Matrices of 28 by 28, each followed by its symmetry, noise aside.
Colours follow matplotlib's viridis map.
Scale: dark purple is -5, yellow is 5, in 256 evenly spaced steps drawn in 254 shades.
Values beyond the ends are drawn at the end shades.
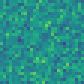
same after a half turn.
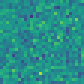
antisymmetric.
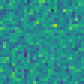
antisymmetric.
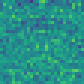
mirrored left to right.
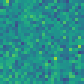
antisymmetric.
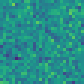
no symmetry.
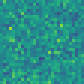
antisymmetric.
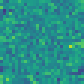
same after a half turn.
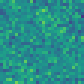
antisymmetric.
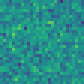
symmetric across the other diagonal.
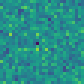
no symmetry.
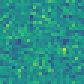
same after a half turn.
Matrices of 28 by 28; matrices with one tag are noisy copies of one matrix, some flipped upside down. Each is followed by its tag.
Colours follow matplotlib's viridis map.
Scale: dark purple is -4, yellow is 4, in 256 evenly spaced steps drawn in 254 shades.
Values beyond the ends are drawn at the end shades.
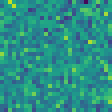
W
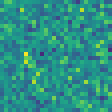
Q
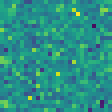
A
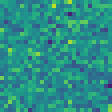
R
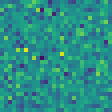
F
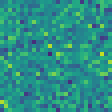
A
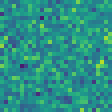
F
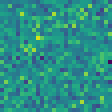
Q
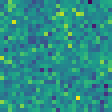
A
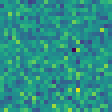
R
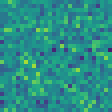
Q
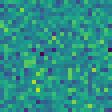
Q
